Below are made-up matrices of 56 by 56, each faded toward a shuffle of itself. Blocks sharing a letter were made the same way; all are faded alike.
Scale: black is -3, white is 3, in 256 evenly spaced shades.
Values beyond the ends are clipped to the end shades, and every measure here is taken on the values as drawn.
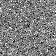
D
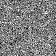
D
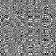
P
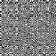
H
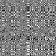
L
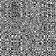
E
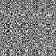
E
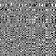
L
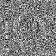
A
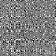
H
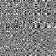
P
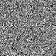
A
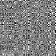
P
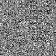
A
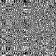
E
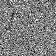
D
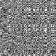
E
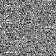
A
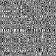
P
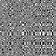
L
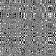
L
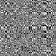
H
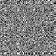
E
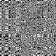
H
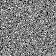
D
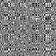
L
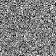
A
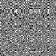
E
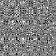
E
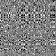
H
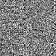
A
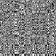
E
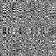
H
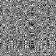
E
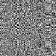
E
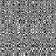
P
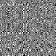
E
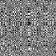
H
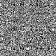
A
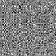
E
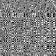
H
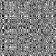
H
